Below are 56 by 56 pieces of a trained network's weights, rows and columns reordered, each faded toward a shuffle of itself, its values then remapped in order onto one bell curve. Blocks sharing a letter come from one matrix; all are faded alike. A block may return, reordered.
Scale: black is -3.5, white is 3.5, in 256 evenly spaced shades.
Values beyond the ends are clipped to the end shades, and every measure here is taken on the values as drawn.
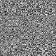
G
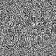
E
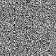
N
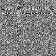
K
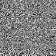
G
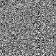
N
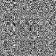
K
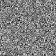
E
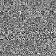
G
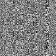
N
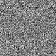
E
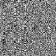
K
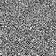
E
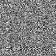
G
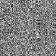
K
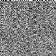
K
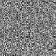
K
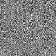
K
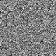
E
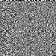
K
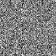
K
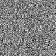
E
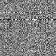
K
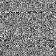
G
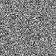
E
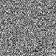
E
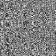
K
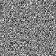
K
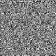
G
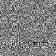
K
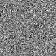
E
